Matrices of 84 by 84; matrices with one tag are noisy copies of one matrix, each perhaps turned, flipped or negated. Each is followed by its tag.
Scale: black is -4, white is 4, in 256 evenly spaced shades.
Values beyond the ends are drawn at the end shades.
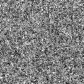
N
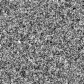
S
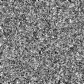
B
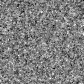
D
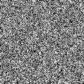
B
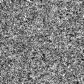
N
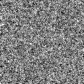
B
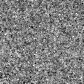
N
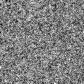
N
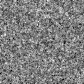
S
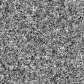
D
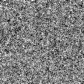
N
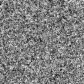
D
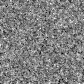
B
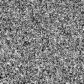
N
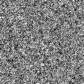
S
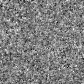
N
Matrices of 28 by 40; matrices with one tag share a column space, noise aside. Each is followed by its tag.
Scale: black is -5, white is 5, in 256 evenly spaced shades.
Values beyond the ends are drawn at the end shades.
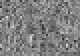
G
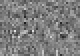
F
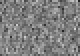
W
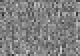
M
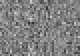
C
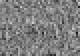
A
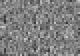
A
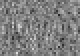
G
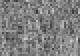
G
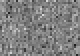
W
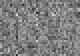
M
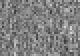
G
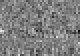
F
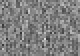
G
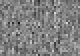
C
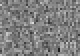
C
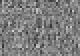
G
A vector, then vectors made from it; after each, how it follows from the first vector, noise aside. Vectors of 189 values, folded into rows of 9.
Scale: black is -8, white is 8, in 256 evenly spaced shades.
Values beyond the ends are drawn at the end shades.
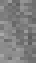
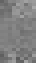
reversed, partly zeroed.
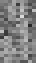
wrapped around, negated, scaled up.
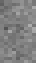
reversed, partly zeroed.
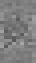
wrapped around, negated, partly zeroed.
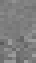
reversed, partly zeroed.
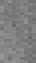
shrunk.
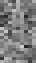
wrapped around, negated, scaled up.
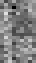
wrapped around, negated, scaled up.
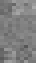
reversed, partly zeroed.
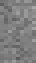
reversed, partly zeroed.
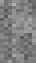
wrapped around.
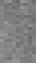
shrunk.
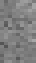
reversed, partly zeroed.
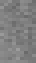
shrunk.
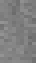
shrunk.
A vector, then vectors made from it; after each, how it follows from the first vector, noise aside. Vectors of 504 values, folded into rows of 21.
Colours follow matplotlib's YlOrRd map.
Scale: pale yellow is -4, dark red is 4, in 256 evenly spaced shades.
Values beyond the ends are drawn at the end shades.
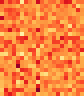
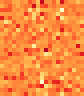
wrapped around, negated, partly zeroed.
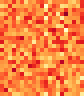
reversed, negated.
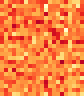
reversed, negated.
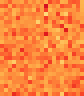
reversed, shrunk.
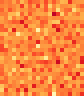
wrapped around, negated, partly zeroed.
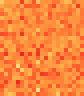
negated, shrunk.
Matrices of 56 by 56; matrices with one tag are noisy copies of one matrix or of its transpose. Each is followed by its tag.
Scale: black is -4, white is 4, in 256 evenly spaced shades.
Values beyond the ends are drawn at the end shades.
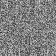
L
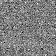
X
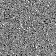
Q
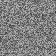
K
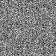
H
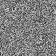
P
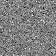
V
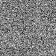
X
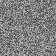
Q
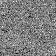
X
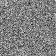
V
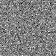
V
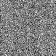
K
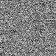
L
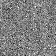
X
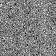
X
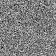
Q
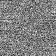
L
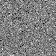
P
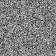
V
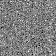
H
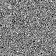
P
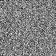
H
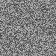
Q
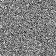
V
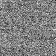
X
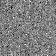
L
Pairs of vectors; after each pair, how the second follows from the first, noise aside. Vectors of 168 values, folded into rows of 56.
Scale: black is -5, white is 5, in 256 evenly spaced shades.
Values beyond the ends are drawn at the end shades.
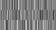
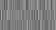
wrapped around, shrunk.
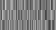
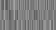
reversed, shrunk.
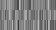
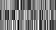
scaled up.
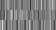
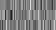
negated.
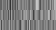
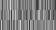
negated.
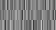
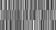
negated.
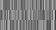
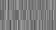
wrapped around, shrunk.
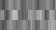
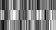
scaled up.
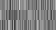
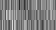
negated.
